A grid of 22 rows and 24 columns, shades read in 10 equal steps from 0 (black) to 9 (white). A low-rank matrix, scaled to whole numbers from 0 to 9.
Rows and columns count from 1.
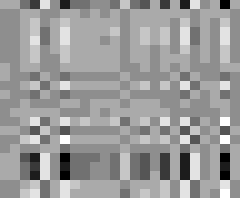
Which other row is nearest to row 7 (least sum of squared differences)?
6
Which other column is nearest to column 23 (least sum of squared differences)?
7
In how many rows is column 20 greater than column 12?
8
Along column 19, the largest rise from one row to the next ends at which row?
21
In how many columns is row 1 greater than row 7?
8
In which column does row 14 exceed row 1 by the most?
23
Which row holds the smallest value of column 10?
18
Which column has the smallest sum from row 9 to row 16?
20
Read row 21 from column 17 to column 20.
7 5 8 4
